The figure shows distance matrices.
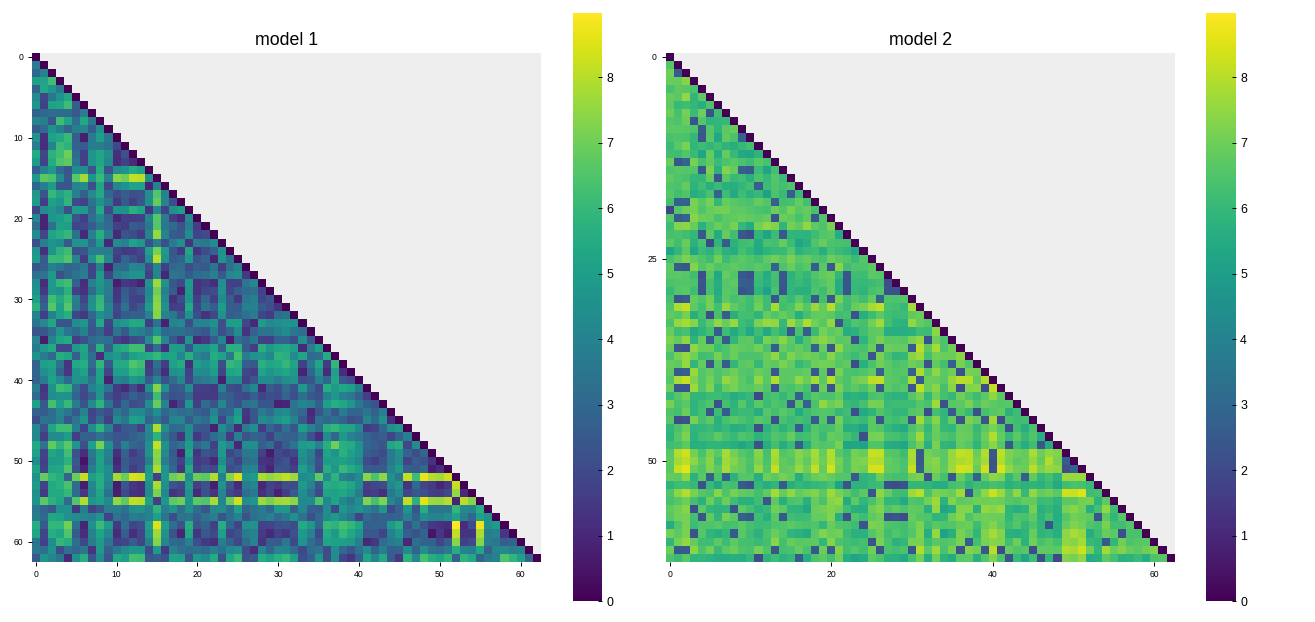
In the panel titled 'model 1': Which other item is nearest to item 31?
43
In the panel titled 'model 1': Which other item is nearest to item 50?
6
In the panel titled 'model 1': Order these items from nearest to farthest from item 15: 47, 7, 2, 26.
26, 7, 47, 2
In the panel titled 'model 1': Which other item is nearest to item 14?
16
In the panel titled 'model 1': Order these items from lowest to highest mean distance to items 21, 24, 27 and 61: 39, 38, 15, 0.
39, 0, 38, 15
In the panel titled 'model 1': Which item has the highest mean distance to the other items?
52
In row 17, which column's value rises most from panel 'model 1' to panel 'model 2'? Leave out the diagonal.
54
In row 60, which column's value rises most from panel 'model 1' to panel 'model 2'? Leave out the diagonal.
41
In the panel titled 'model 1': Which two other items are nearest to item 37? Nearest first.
8, 56
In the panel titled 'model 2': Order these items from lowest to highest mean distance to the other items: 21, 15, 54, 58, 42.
42, 15, 58, 21, 54
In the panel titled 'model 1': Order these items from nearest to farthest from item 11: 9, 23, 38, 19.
9, 23, 19, 38
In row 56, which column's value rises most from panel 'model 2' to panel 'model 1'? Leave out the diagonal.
3
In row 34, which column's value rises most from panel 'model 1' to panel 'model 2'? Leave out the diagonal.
26
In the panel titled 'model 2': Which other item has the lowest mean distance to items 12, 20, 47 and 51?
24
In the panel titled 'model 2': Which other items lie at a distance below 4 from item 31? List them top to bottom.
40, 49, 50, 51
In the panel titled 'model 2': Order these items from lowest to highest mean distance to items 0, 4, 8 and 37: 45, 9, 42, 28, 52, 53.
53, 28, 9, 42, 52, 45
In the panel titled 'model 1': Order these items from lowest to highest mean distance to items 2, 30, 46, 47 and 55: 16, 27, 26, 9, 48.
26, 9, 27, 16, 48
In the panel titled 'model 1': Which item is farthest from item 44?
48
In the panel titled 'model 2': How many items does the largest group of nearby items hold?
12
